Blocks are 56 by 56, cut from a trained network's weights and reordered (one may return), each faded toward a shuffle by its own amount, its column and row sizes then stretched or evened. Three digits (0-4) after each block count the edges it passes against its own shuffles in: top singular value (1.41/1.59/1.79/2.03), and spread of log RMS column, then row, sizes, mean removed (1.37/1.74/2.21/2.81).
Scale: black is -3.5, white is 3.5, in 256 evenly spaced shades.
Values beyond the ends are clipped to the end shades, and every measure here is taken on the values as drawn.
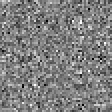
2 2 1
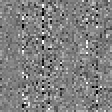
1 4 0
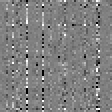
4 4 1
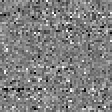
0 2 2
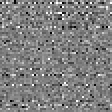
4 0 4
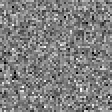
0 0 0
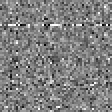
2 1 2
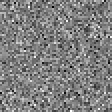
0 0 0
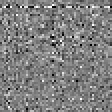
2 2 3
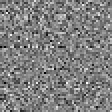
4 0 2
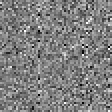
2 2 1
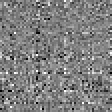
2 2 3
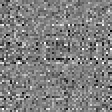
4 3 3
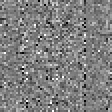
1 3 1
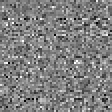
4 0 3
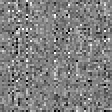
1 4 2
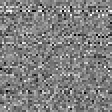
4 0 3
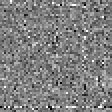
1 2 1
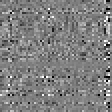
3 3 4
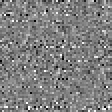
0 1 3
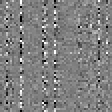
3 4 1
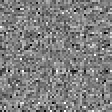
2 0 3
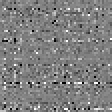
3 2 4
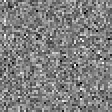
1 0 0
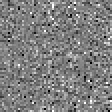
0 3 0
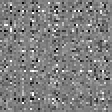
3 4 3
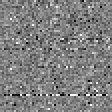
3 0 2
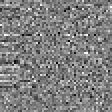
4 0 2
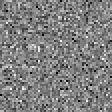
2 0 0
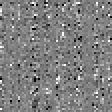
0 4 1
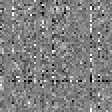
2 4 1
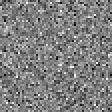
2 1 0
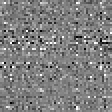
1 2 4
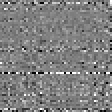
4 1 4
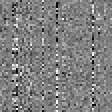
3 4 0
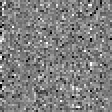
0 3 0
